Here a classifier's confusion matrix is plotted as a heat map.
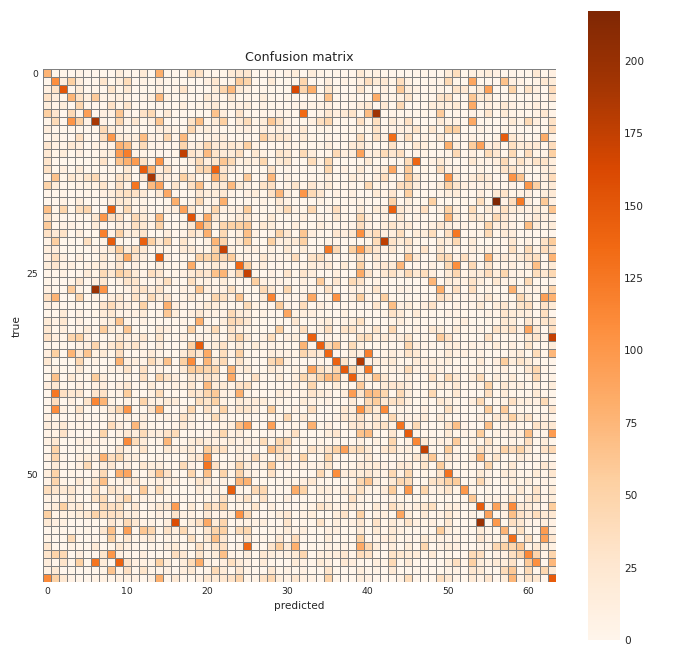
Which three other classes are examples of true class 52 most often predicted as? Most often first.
23, 45, 31
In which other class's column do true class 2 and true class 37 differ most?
31
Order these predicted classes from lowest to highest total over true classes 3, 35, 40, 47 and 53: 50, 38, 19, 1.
19, 50, 38, 1
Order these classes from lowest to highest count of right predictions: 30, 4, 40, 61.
4, 40, 30, 61
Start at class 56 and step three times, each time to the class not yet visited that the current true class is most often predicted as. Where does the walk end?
62
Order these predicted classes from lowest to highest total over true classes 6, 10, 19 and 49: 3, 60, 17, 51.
51, 3, 60, 17
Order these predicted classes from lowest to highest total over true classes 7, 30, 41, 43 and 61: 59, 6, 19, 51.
59, 51, 19, 6
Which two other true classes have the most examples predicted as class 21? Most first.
12, 13
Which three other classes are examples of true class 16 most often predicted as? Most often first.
56, 59, 22
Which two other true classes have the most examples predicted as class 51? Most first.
20, 24
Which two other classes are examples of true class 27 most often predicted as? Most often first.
6, 7
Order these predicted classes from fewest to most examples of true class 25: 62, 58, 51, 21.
58, 62, 51, 21
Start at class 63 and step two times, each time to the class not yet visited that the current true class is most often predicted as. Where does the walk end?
14
